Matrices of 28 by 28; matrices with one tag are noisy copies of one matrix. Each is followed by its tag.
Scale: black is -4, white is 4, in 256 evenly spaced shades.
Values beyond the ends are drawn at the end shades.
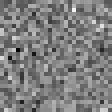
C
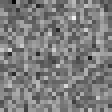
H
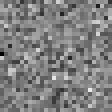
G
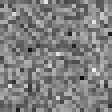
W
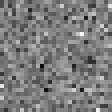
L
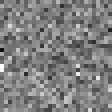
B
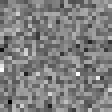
B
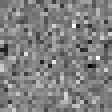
B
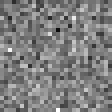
H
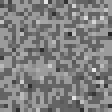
W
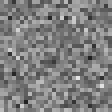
H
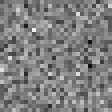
B
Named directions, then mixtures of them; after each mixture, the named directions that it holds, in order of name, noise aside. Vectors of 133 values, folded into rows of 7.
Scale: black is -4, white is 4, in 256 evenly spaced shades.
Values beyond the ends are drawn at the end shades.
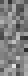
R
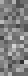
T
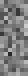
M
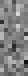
M, R, T.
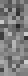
M, R, T.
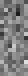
M, R, T.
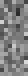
M, R, T.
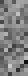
M, T.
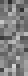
R.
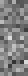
T.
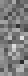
T.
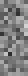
M.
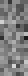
R, T.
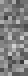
T.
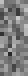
M.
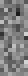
M, R, T.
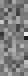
M, R, T.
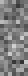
T.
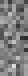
R.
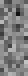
M, R, T.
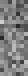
R, T.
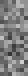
T.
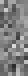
M, R, T.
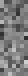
M, R, T.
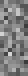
M.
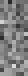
R, T.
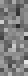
M, R, T.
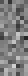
R.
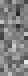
M, R, T.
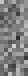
M, R, T.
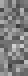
T.
